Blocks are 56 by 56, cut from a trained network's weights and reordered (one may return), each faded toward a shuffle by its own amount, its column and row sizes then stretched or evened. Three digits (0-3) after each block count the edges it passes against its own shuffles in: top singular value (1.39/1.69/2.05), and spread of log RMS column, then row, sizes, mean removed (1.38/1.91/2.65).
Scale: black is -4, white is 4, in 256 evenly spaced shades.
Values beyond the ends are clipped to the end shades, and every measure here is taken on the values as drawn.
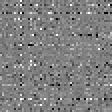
2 2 3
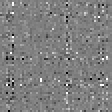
1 2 2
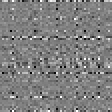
3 1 3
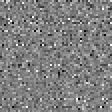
1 0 2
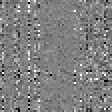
2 3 2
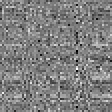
3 1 1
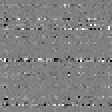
1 1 3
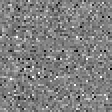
0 0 2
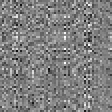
3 3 1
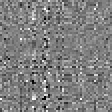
2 2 2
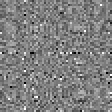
2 1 1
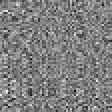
3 1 1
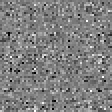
1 1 3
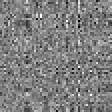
3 2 1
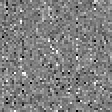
0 2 0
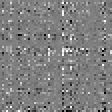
1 3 3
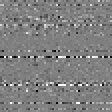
3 0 3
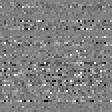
0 0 3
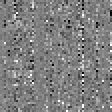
1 3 0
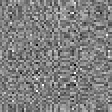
3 1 0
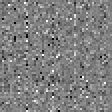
0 2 0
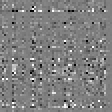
2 3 3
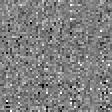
0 2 1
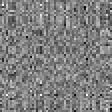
3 2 0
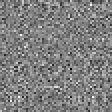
2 1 2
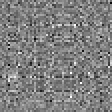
3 1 2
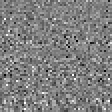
1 0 2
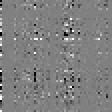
3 3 2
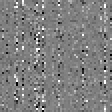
0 3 0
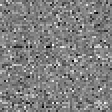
2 0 2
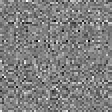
3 0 2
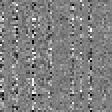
2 3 1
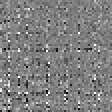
1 3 2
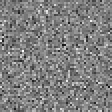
1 0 1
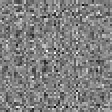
3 2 1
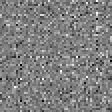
2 1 1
